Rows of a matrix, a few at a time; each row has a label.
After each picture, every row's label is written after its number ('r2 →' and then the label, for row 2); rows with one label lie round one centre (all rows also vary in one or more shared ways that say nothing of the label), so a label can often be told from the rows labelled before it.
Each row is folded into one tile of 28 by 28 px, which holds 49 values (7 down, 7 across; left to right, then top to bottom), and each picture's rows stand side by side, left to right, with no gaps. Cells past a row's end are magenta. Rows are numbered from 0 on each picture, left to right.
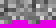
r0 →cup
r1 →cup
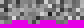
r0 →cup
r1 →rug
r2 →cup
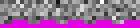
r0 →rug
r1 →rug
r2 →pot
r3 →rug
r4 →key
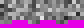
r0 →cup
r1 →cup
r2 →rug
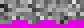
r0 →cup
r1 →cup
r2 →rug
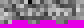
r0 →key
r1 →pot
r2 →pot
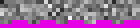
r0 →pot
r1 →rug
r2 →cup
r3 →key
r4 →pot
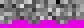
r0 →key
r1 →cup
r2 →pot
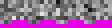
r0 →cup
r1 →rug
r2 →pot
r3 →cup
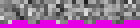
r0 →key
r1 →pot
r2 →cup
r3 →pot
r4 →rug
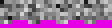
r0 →pot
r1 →cup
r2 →key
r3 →pot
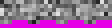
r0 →pot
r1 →rug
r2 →pot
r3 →rug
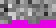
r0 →cup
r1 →pot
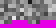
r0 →cup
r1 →pot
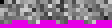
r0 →pot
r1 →key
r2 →cup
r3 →key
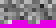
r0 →key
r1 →key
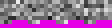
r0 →rug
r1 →key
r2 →key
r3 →pot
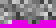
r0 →key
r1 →rug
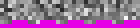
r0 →cup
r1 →key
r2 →cup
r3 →pot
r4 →cup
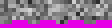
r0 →cup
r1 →pot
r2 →rug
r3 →rug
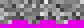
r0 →key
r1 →rug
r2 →key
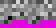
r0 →rug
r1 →rug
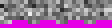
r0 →key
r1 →pot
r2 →cup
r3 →pot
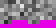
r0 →rug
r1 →cup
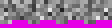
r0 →key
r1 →cup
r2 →cup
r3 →cup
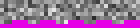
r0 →cup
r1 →pot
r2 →key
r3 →rug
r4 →key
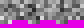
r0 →key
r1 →cup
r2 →cup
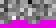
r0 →cup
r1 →pot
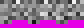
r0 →rug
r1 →rug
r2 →rug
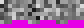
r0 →cup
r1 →cup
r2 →pot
